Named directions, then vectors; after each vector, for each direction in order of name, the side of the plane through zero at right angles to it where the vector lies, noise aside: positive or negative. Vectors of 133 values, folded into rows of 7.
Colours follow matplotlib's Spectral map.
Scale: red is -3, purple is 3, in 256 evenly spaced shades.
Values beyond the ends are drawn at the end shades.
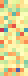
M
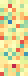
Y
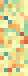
positive, positive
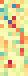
positive, positive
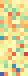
positive, negative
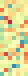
negative, negative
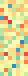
negative, negative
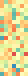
positive, negative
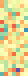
positive, negative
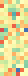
positive, negative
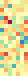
negative, negative
